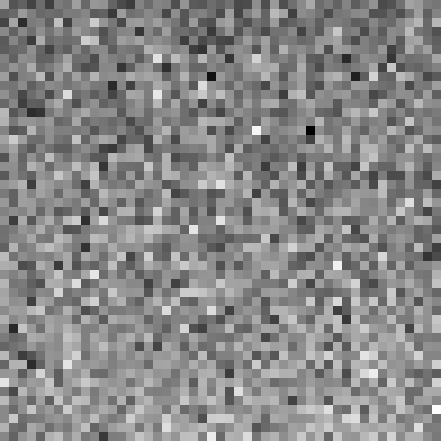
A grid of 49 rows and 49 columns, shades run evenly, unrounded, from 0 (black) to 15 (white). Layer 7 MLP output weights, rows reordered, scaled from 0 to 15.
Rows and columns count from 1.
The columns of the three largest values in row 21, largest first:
25, 23, 43
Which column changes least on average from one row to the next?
27
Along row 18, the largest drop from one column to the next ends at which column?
20
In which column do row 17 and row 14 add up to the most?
46
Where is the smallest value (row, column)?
15, 35
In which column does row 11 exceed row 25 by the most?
34
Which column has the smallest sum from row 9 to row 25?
32
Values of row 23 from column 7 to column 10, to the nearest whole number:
9 8 7 9
